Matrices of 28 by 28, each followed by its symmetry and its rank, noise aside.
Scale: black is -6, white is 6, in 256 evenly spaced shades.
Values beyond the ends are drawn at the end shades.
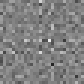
no symmetry, rank four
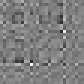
symmetric, rank three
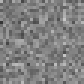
symmetric, rank five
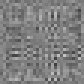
antisymmetric, rank four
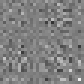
symmetric, rank four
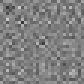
symmetric, rank four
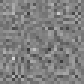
symmetric, rank five
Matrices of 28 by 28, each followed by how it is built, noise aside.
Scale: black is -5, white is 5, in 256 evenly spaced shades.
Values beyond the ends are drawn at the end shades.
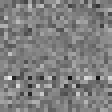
uneven rows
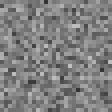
noise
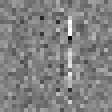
uneven columns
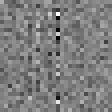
uneven columns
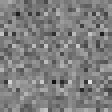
uneven rows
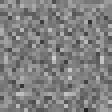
repeating columns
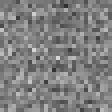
blocks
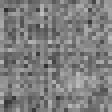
blocks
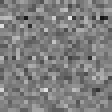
uneven rows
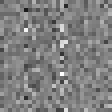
uneven columns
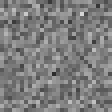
repeating columns
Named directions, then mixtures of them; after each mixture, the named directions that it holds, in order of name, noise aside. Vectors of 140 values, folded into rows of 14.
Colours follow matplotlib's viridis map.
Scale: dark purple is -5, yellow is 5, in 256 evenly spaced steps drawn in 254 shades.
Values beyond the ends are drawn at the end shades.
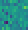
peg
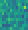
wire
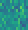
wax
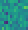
peg.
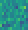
wax, wire.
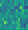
peg, wax.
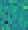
peg.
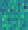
wax, wire.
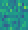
wax, wire.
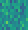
peg, wax.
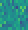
wax, wire.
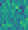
wax, wire.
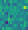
peg, wire.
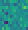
peg.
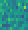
wire.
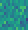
wax, wire.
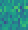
peg, wax.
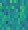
peg, wax.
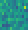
wire.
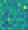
peg, wire.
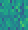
wax.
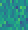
wax, wire.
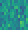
wax, wire.
